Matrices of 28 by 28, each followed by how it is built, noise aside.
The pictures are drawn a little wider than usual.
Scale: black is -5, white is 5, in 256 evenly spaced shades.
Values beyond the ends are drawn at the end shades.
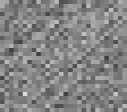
Hankel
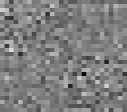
block diagonal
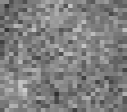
smooth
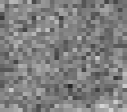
smooth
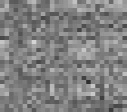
blocks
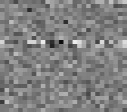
uneven rows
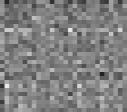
low rank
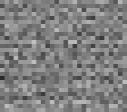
blocks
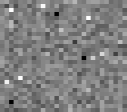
sparse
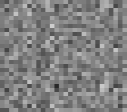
repeating rows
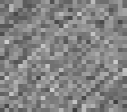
Hankel
